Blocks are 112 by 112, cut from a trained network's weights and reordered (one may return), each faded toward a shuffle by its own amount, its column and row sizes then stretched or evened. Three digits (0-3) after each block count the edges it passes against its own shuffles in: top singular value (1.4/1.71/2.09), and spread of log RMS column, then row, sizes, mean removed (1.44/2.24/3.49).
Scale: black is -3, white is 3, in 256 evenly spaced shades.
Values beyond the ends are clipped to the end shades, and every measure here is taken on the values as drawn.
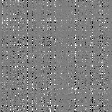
1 3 2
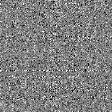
0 2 2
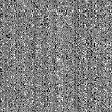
1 2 1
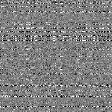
3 1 3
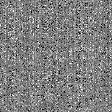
1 1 1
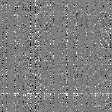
1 3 1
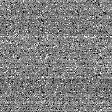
2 1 0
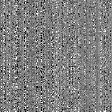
2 3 1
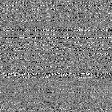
2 0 3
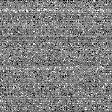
2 1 1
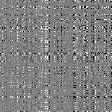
3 3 3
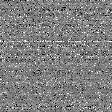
1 0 2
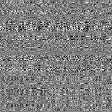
3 0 3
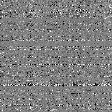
1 1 3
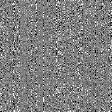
1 3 1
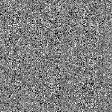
1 2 1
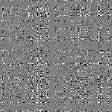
2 3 3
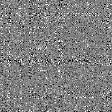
0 2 2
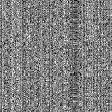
3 1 0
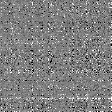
1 2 2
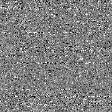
0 1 2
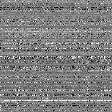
3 1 3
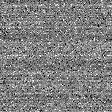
2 0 0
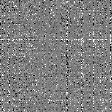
1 3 1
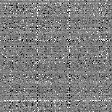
2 2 2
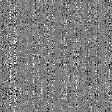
1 3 1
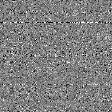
1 1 2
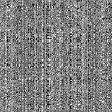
3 2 2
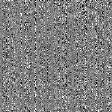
0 3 1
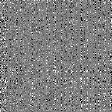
0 3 2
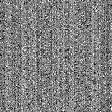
2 0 0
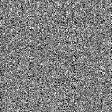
2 2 0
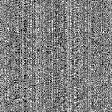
3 1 1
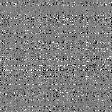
1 2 3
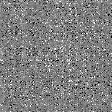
0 1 2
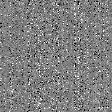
0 2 1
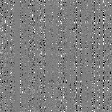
2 3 1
